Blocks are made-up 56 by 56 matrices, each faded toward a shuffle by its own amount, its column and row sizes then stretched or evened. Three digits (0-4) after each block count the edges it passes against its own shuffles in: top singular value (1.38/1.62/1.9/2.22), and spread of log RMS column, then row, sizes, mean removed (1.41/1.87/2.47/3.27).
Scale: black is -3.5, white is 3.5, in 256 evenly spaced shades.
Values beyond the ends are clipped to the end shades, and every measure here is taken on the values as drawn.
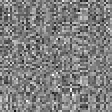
4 2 0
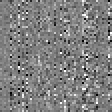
1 4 1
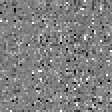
1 2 1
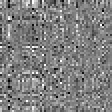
4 3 1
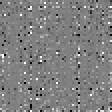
1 3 2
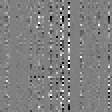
3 4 0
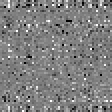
3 1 3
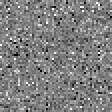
0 1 0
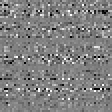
3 1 4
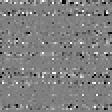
0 1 4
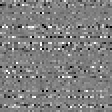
2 0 4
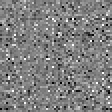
1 2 2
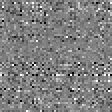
3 1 3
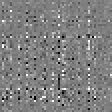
3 3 3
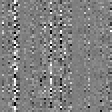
4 4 0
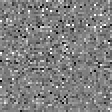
1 1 1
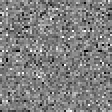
1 1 2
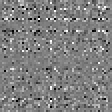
3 2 3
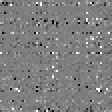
0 2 3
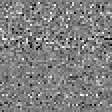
0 0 3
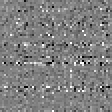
2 2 3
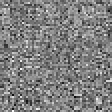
3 1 1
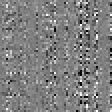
3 4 1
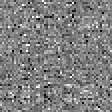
3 1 1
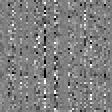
2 4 0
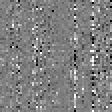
3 4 1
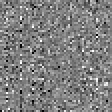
0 3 1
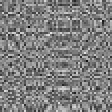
4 0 2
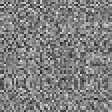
4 1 1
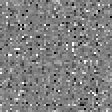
1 2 2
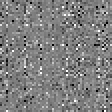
3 3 1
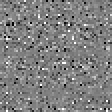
0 1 3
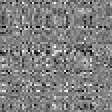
4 2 3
